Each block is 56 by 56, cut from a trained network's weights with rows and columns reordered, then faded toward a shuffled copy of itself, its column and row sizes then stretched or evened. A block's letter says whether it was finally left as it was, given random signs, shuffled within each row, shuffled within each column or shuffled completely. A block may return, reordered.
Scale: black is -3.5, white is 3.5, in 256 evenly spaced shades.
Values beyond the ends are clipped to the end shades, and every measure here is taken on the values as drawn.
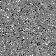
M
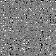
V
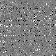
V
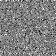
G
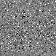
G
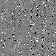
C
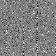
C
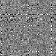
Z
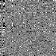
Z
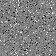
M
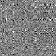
Z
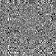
Z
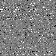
G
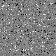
G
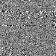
V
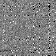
V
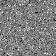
G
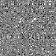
Z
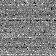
G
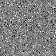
G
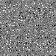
G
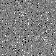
C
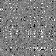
Z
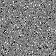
M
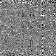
V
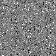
C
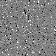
C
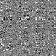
Z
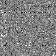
V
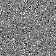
C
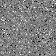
G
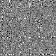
V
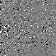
V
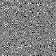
Z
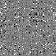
Z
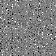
C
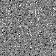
C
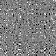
Z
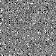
V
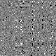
Z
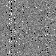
C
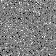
M
